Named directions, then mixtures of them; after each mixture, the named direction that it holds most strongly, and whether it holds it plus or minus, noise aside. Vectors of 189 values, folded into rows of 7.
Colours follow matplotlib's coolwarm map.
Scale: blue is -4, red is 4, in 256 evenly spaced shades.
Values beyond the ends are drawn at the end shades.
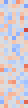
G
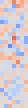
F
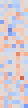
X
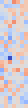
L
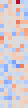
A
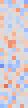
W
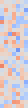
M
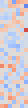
W, minus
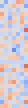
G, plus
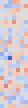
L, plus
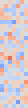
L, minus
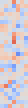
F, plus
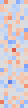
G, minus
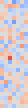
L, minus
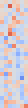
X, minus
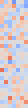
L, minus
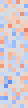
W, minus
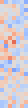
L, minus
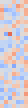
M, minus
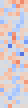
F, plus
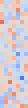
X, minus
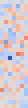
L, plus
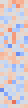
F, plus
